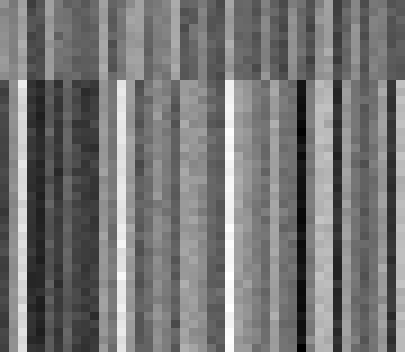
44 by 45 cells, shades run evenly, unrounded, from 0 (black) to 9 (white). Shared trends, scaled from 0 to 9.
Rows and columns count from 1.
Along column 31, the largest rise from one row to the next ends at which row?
11
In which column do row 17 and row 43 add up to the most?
26
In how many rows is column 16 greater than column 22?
10
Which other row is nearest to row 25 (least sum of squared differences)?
15
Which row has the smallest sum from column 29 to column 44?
1
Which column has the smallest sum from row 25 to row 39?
34
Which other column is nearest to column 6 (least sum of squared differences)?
16
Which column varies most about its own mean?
14
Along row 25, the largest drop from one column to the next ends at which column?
4
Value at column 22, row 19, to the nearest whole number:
5
